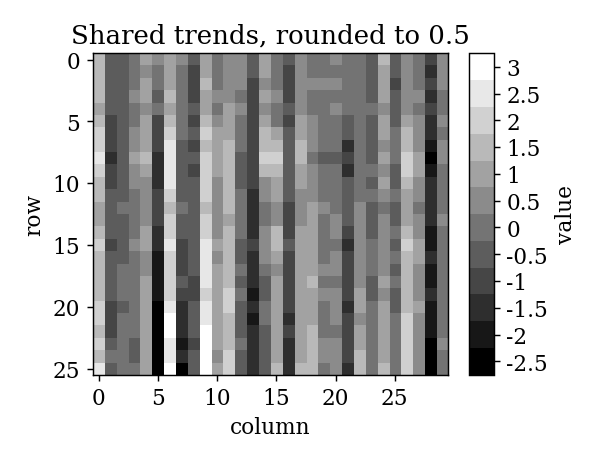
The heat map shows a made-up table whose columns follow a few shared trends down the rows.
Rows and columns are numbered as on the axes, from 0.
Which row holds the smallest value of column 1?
8
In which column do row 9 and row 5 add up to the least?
28
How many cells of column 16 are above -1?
9
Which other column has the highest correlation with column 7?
5
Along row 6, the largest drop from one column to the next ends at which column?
1
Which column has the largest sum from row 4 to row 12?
6
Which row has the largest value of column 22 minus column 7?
25
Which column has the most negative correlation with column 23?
7
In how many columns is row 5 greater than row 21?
9
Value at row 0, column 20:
0.5
